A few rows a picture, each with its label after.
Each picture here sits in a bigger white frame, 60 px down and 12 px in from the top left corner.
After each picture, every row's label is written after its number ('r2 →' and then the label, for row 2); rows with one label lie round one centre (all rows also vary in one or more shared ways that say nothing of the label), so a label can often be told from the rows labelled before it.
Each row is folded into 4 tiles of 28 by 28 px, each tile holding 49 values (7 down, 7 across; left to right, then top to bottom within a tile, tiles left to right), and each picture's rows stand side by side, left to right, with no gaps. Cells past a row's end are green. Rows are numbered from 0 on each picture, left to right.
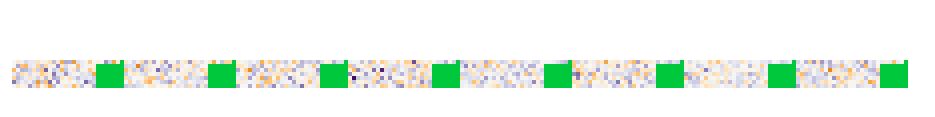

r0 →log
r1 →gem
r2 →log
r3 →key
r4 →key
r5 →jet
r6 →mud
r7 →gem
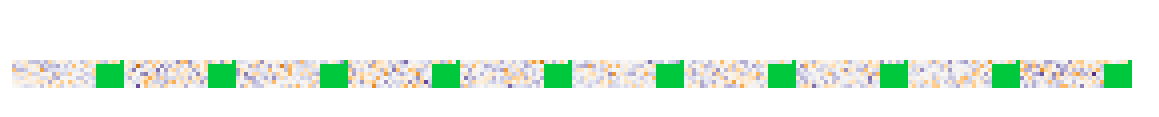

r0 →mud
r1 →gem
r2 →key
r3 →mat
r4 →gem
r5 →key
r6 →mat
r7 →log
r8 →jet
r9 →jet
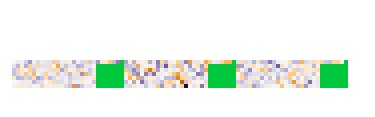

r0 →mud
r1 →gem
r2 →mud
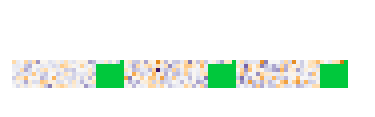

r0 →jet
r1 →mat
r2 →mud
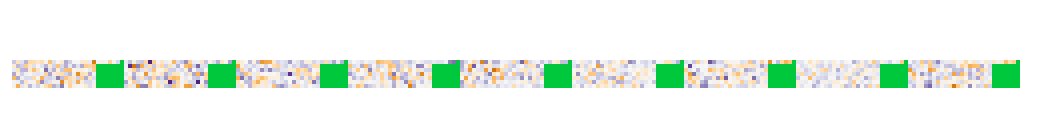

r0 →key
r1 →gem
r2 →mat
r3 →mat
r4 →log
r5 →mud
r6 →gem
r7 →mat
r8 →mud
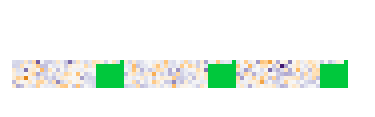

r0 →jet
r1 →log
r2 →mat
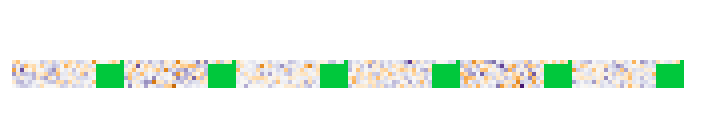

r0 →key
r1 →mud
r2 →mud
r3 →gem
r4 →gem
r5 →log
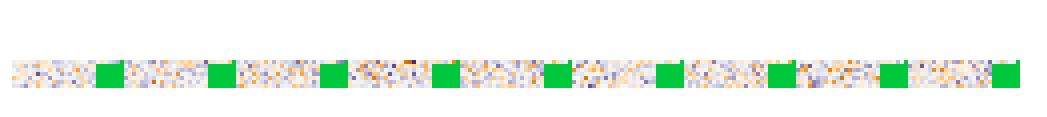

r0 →key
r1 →gem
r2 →mud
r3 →gem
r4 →mud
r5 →jet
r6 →mud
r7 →gem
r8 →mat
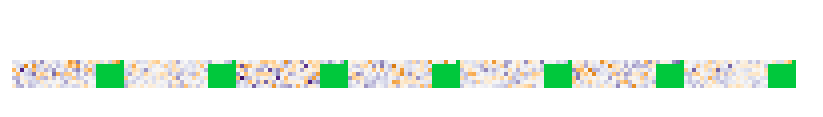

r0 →key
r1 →log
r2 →log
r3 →jet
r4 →mat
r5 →jet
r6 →mud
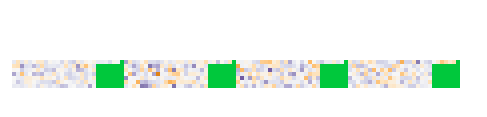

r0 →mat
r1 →mat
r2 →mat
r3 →mud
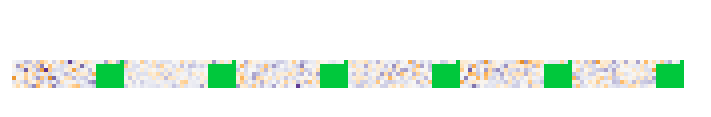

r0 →mat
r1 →mat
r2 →gem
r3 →jet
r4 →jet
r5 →gem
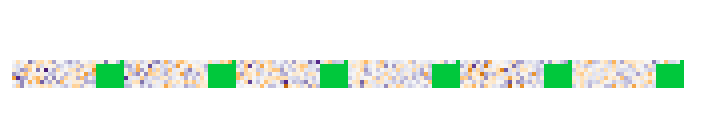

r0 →mud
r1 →log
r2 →mud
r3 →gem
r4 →mud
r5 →mat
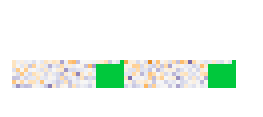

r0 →jet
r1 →log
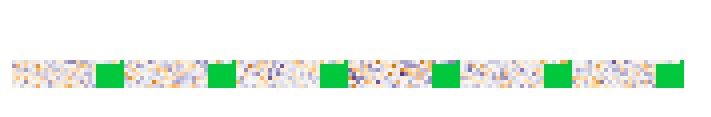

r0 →mud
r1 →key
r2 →jet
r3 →gem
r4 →jet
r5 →log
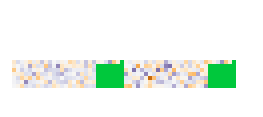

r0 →mat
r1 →key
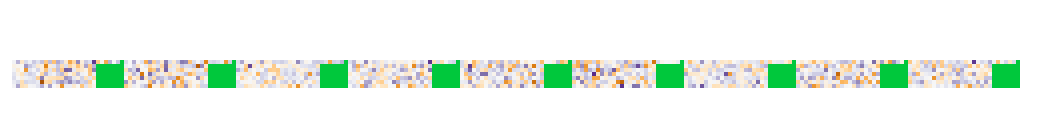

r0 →key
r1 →key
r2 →key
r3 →log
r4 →key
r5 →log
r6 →mud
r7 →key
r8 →mud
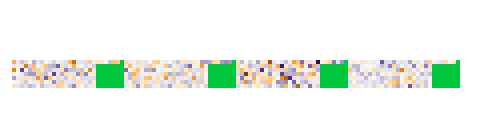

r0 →jet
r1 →log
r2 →mat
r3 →mud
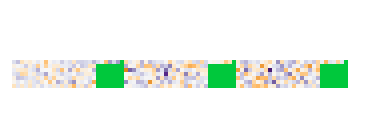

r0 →key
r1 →log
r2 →mud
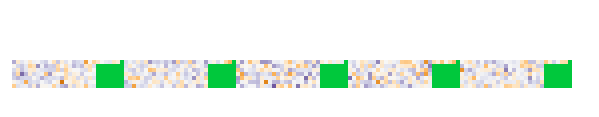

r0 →key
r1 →mat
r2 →gem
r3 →mat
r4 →mud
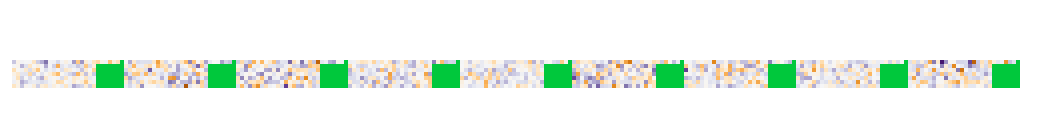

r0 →mud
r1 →key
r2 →key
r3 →key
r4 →mat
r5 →key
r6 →mat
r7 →mud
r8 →jet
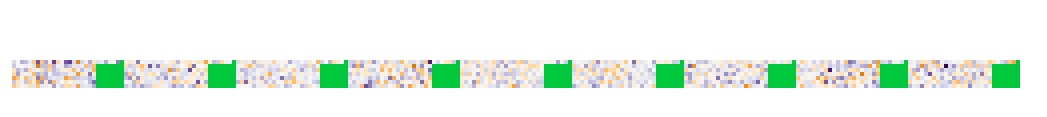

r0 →jet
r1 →jet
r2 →log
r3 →key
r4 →jet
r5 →gem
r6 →key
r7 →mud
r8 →gem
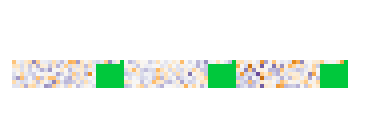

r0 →mat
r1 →key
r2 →log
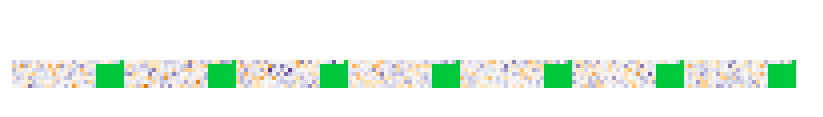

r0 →key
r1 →key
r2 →mud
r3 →jet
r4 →gem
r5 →key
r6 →mat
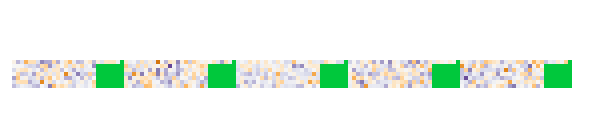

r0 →gem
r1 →jet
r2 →log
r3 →gem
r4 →key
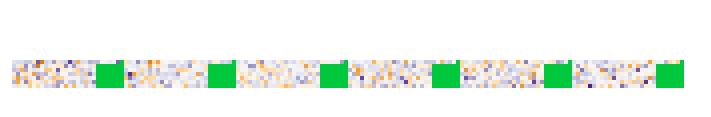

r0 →jet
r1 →mud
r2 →jet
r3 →mud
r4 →mud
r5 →mat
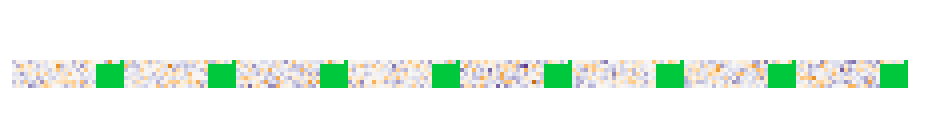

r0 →log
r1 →jet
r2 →jet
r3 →log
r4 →log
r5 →mud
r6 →log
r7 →mat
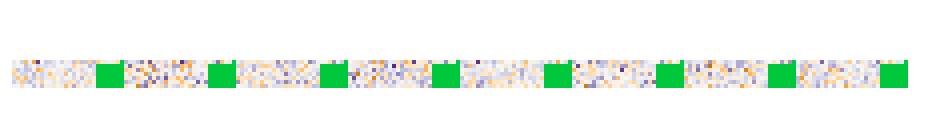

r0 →mat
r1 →mud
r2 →key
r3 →mud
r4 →log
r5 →mud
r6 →key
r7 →gem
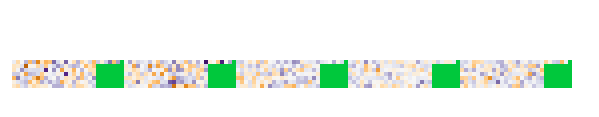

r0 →key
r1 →key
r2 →mat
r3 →mud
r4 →gem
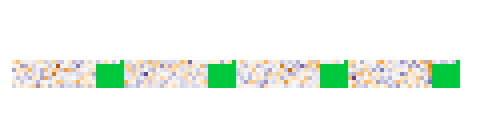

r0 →mud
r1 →gem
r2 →mud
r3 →jet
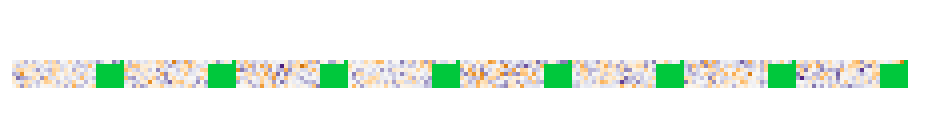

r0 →mud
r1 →gem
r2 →log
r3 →jet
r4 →gem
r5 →log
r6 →log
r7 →mat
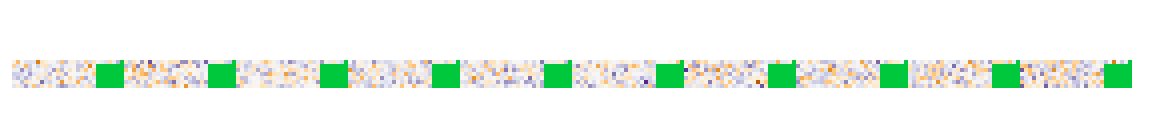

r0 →log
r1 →mud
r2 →mat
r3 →key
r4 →mat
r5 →mud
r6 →mat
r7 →log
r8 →jet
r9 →mat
